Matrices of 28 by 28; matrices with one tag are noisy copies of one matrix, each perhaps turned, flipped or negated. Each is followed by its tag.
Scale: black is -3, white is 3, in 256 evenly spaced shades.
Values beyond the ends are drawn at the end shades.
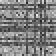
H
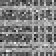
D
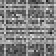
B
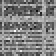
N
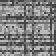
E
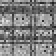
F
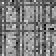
E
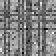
H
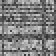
N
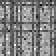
E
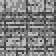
B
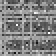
E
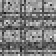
F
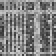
N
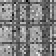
F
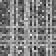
H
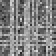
H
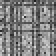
E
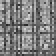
E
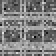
F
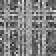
H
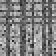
D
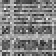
N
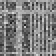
N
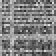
N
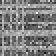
D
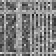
N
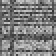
N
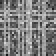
H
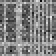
N
